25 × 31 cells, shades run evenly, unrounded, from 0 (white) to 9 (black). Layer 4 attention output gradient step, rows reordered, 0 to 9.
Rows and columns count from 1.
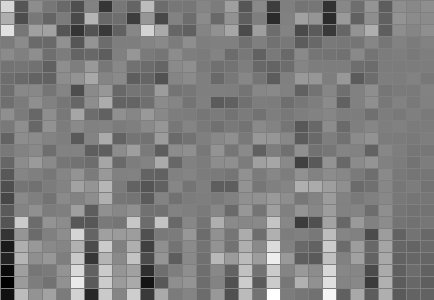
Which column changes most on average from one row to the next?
22
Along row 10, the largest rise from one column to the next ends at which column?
7
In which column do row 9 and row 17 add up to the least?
8
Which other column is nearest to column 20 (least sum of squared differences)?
24
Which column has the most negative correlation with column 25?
12
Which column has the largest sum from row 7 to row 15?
1
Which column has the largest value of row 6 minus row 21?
20
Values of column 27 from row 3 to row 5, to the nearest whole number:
3 4 5
